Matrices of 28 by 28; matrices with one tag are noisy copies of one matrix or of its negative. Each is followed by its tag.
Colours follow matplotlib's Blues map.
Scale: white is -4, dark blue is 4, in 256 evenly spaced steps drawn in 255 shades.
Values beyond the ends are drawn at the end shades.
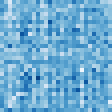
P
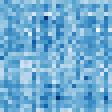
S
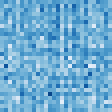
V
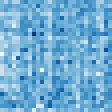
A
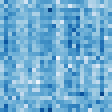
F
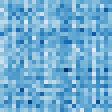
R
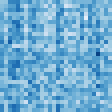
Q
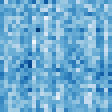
S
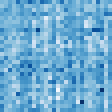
S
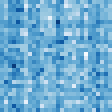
Q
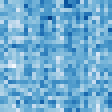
Q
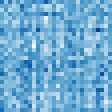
S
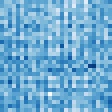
V
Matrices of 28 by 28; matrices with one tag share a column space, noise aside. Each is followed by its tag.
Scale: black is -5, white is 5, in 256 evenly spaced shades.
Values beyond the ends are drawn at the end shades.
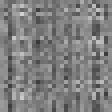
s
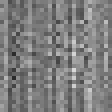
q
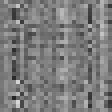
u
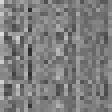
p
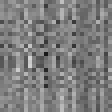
q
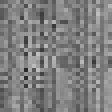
q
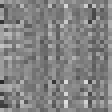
u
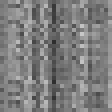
u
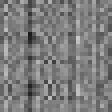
p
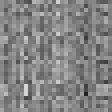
p
